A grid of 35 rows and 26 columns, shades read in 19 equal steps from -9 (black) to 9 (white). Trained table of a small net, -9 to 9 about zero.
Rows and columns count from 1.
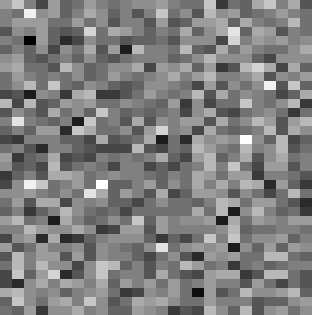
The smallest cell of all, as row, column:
5, 3
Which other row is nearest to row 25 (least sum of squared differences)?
8
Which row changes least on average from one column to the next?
7
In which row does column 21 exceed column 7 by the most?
16
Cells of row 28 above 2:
1
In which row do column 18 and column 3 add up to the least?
11
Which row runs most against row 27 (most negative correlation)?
28
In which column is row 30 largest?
9
